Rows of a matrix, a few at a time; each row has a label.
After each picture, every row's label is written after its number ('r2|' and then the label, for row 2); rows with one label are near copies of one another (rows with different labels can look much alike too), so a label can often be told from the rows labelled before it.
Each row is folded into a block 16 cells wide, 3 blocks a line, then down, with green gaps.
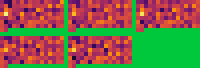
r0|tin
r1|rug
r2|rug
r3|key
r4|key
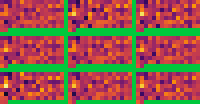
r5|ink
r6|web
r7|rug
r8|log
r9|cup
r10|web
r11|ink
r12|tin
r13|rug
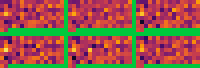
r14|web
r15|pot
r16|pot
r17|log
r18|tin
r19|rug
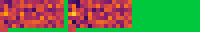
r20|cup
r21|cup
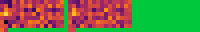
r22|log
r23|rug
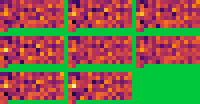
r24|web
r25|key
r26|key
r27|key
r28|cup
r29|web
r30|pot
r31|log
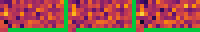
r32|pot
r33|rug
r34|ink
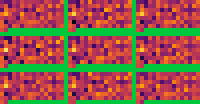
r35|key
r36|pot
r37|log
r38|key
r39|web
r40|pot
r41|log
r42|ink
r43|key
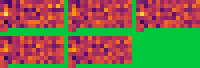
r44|ink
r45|rug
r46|pot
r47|log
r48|pot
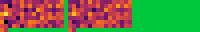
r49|log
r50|web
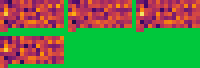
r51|rug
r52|ink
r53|rug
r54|web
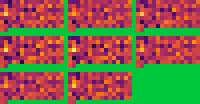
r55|cup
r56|pot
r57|key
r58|web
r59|log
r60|cup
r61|cup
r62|rug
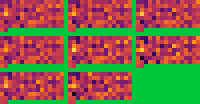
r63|web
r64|log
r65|pot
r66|log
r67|rug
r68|pot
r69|rug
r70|ink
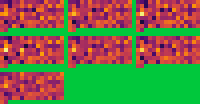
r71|cup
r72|log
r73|log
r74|tin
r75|tin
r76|key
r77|web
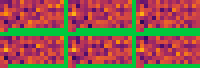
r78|web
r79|web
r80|log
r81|pot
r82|web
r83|cup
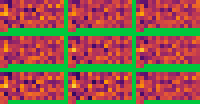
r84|cup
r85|key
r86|cup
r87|rug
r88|key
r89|log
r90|cup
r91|rug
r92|cup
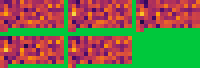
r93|ink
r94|rug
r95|tin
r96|rug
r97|web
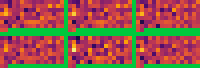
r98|ink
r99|ink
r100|key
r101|rug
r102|rug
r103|pot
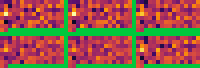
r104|log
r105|log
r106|cup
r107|web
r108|pot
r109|tin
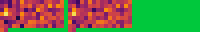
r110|web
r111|rug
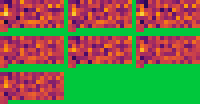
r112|ink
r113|rug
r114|cup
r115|rug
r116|pot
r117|rug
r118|rug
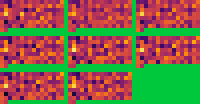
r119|tin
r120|cup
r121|log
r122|cup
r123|rug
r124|key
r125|pot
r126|cup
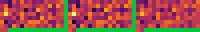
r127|rug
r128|log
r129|web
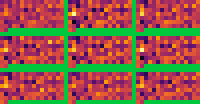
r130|web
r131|log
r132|rug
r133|ink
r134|cup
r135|log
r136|cup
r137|key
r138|cup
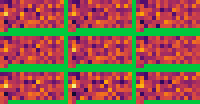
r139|key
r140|ink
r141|key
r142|key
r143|rug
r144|cup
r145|log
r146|log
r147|cup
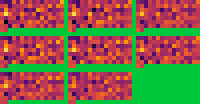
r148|pot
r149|tin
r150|tin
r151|rug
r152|ink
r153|pot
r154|ink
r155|ink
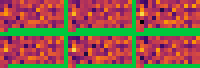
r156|web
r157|tin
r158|ink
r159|rug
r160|web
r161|tin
